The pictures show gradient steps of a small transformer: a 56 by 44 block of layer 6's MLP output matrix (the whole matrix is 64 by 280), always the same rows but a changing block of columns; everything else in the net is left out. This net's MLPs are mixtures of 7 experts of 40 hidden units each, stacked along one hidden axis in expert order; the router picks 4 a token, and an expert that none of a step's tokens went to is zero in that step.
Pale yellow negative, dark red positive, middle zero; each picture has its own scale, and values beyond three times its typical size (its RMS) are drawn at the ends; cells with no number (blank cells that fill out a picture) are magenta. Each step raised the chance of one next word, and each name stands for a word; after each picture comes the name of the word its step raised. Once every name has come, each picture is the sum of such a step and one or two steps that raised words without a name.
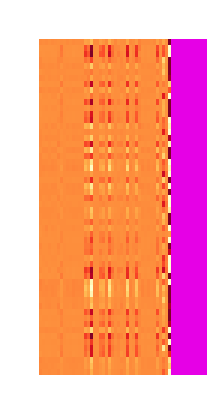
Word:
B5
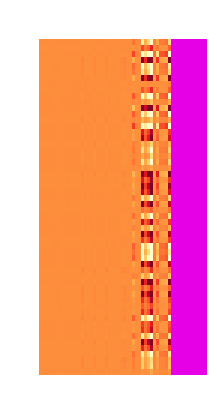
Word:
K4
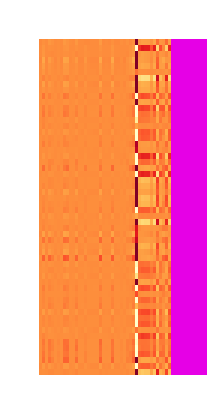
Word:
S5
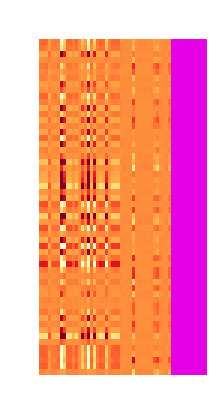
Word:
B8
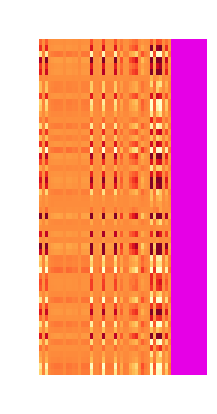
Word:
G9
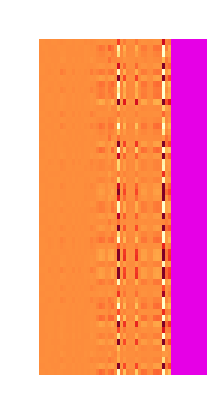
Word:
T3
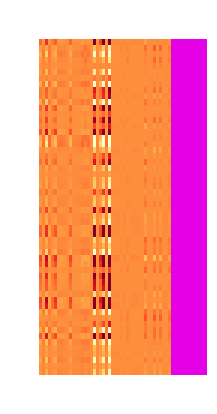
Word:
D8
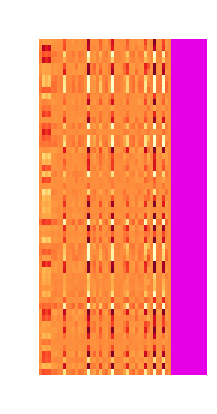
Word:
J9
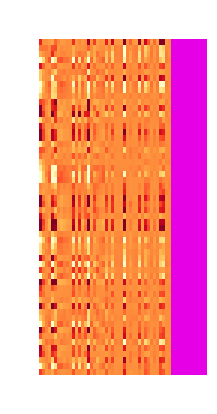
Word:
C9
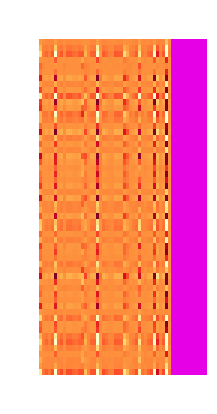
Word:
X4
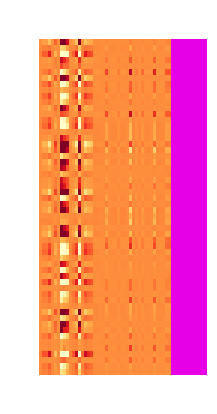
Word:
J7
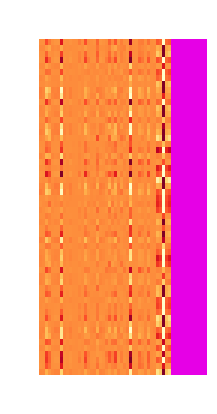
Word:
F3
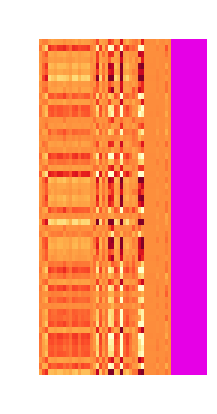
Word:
S5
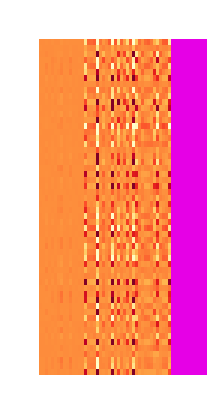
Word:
K4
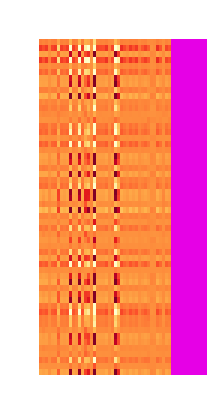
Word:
J9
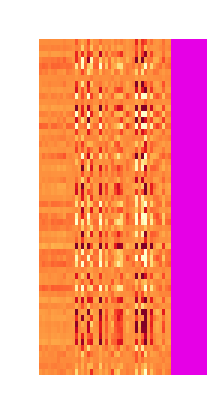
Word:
C9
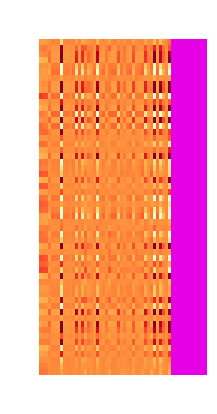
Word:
B5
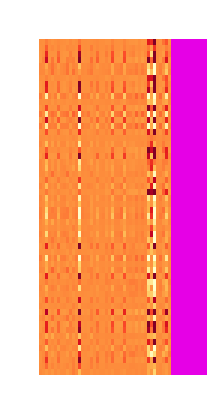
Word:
J7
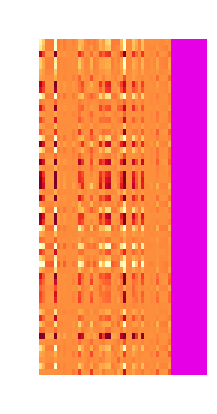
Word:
B8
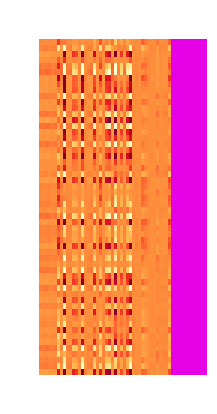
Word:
S5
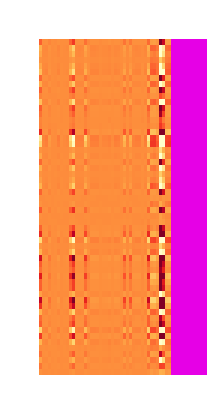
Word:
D8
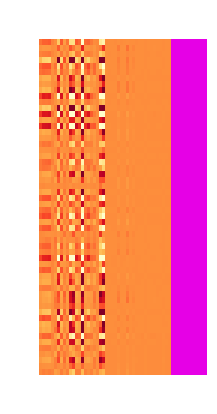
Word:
K4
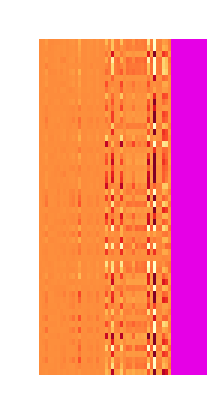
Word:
B8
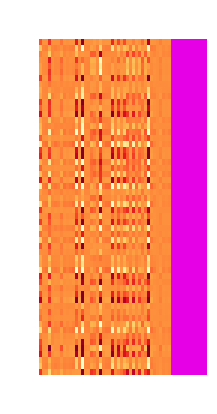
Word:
B5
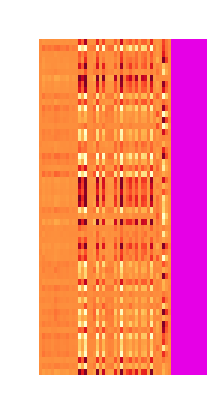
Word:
S5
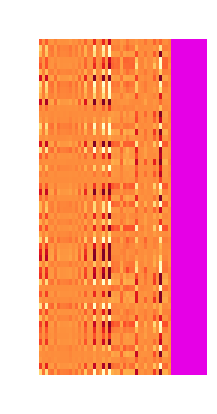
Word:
T3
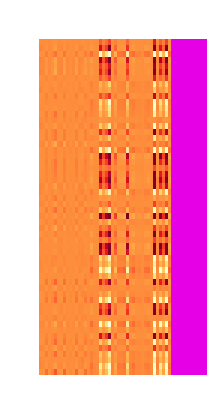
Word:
G9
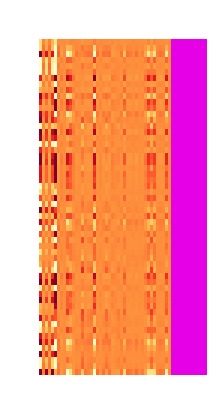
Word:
X4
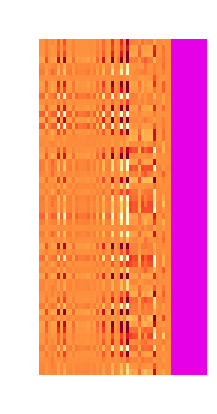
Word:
F3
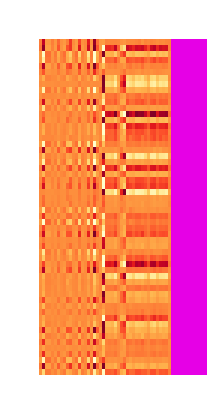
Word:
J9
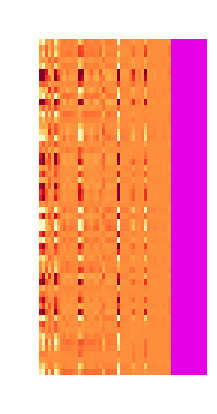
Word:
X4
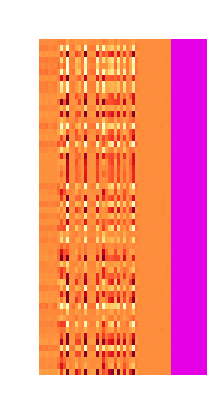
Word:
T3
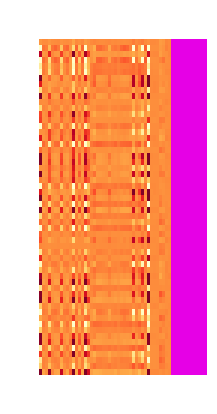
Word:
J9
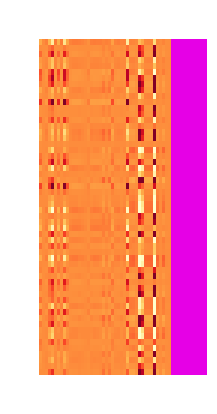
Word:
F3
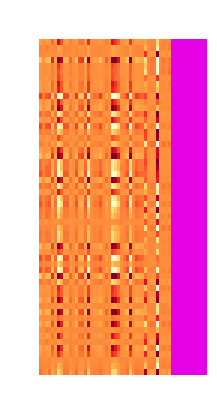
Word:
B5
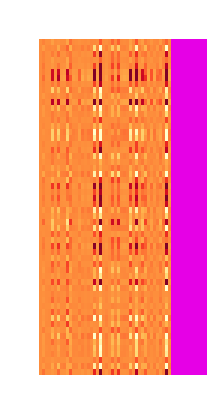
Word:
S5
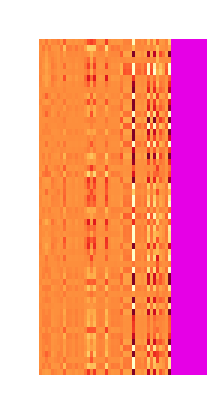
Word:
S5
